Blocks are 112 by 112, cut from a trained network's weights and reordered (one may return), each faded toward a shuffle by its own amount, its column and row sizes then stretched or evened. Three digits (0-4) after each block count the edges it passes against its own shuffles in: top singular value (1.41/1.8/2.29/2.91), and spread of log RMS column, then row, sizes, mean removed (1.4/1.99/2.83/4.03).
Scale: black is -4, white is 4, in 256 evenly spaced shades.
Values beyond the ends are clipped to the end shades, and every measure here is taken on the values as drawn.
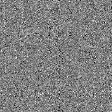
1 2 1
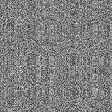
3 0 0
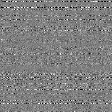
1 1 4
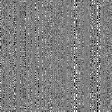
2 4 0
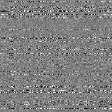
3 1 4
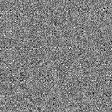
2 1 2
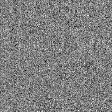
1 1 1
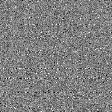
2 0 2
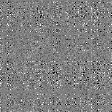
1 3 3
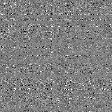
1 2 3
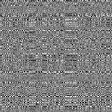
4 0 4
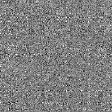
1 2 3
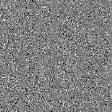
1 2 1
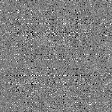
2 2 3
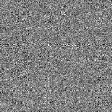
2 2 2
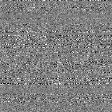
0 0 4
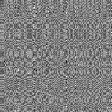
4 2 0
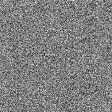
0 1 1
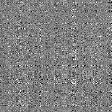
2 3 3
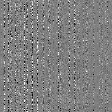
1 4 0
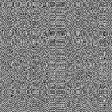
4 2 1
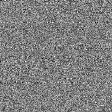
0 0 3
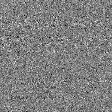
0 0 2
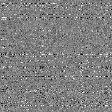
2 1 3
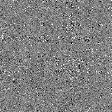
0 2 2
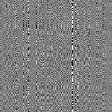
4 4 0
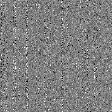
0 3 0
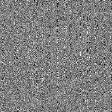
0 3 1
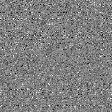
2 1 3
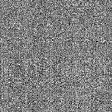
2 0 2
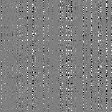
3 4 2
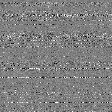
2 0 4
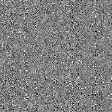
0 3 2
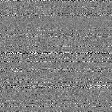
3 0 4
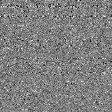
1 0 2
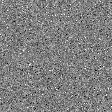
0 0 1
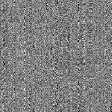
2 3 0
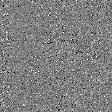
0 2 2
